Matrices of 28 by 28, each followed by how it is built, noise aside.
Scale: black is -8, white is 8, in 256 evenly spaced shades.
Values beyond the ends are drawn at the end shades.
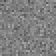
noise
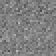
repeating columns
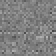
low rank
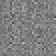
low rank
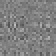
low rank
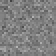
repeating columns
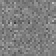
low rank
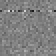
uneven rows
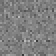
uneven rows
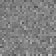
uneven rows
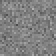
noise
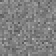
repeating columns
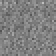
repeating columns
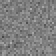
noise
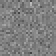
low rank
